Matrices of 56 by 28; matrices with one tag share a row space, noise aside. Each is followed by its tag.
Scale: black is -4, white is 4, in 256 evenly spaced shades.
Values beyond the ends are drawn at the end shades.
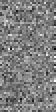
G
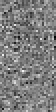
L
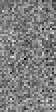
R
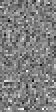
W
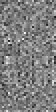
W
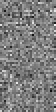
G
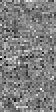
L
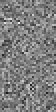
W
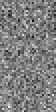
W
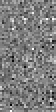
R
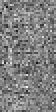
L
